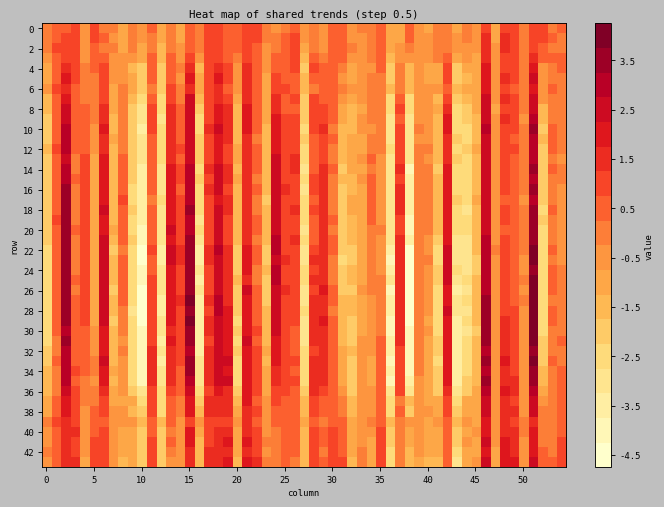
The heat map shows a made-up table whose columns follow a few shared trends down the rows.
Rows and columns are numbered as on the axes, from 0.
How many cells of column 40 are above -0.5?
9
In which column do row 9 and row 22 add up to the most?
51
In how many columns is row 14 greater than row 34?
19
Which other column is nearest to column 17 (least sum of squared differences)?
48
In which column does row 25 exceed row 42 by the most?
24
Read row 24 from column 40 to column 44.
-0.5 -2 2.5 -2.5 -3
